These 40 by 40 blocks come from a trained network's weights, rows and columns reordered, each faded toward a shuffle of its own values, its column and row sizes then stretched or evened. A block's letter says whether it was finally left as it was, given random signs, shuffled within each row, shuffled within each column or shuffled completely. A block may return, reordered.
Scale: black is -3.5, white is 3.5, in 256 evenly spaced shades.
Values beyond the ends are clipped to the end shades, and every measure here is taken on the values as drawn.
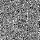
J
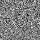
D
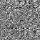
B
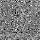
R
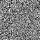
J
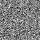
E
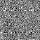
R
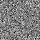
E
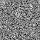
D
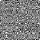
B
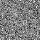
J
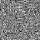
B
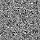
D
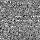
D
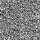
J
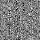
J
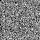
E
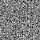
J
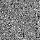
J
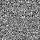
D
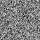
E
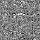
R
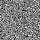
E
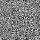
B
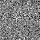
D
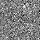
J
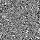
J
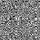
B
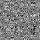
B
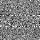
D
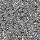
J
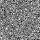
J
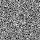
D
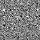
R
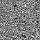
B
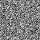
J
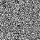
R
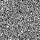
J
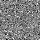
D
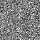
J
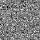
B
